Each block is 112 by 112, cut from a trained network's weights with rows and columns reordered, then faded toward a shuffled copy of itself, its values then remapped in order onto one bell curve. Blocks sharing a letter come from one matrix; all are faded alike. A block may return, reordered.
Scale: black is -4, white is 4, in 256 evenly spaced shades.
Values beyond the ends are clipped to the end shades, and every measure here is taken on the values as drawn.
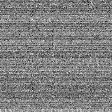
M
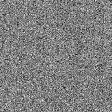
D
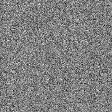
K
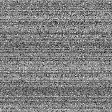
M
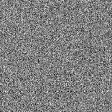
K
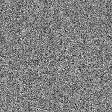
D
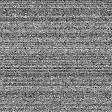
M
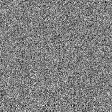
K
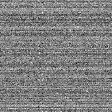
M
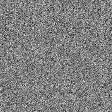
D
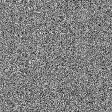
D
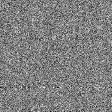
K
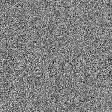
D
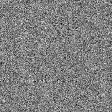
D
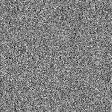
K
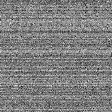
M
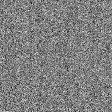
D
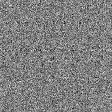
D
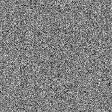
K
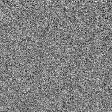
K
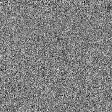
K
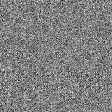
D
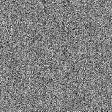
D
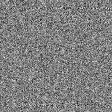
D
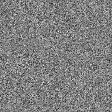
K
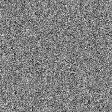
D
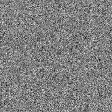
K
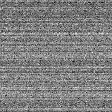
M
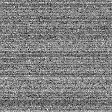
M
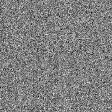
K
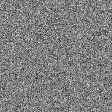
K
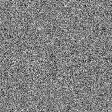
K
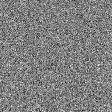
K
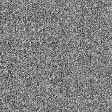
D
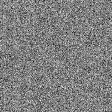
D
